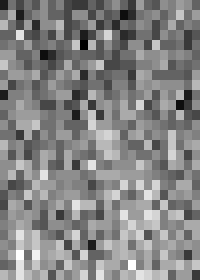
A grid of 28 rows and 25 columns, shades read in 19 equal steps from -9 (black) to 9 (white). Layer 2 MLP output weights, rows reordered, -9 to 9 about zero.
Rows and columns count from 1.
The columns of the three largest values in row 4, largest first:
3, 14, 8
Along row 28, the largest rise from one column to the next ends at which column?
13
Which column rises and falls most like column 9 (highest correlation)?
17
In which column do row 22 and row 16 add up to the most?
22
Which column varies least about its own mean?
2
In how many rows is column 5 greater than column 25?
12
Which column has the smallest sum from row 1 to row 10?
11
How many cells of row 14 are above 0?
14
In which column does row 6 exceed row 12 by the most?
10
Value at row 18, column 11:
-1
